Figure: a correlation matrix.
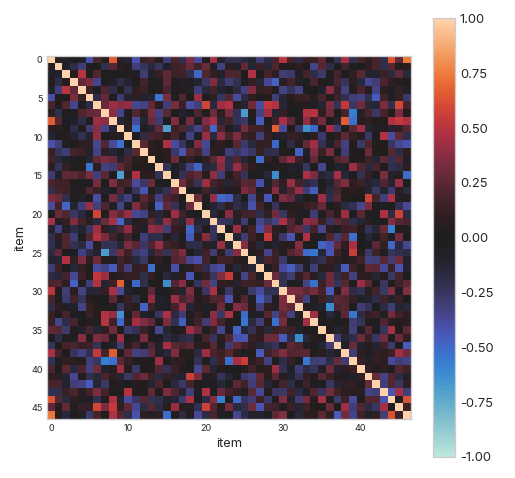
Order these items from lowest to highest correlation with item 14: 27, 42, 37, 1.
1, 37, 27, 42
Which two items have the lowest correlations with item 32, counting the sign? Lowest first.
36, 12
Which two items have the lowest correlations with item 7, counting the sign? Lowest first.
25, 39
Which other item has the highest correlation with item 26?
2
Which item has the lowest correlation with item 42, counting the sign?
5
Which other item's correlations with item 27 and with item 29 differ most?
6
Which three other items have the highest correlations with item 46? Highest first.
0, 44, 8
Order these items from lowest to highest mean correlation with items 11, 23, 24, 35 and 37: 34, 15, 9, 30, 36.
9, 36, 30, 34, 15
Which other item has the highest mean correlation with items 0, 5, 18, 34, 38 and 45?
8
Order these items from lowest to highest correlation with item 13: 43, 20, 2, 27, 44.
27, 44, 2, 20, 43
